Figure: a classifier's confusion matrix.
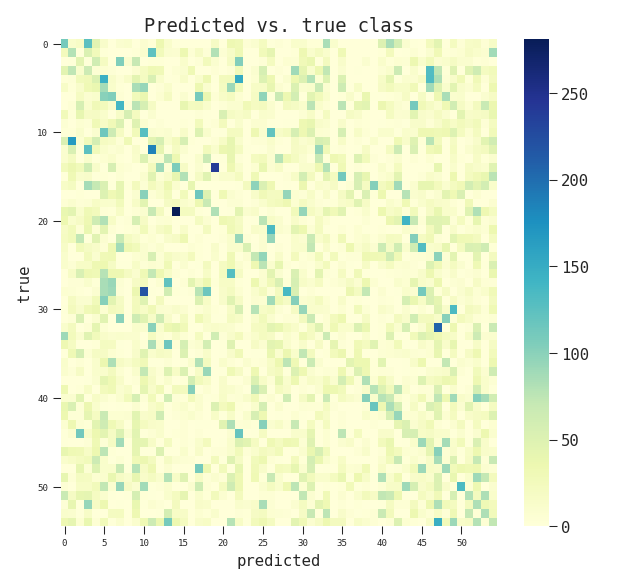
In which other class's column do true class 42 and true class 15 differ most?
35
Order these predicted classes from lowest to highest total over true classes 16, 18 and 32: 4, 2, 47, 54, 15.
2, 15, 54, 4, 47
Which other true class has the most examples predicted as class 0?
33
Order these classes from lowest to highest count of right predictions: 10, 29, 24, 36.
36, 24, 29, 10
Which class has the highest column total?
47
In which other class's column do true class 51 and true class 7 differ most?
44
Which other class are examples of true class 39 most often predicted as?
16
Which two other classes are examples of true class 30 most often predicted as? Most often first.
49, 24
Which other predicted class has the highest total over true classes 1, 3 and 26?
11
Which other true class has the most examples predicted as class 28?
17
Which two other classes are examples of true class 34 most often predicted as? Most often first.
13, 11
